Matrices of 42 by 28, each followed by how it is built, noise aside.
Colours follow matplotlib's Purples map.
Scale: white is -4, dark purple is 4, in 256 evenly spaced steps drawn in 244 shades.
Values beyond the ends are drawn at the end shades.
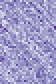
Toeplitz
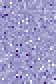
sparse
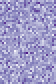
noise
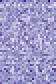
repeating columns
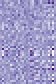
low rank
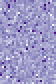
sparse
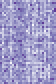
blocks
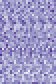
repeating columns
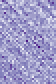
Toeplitz
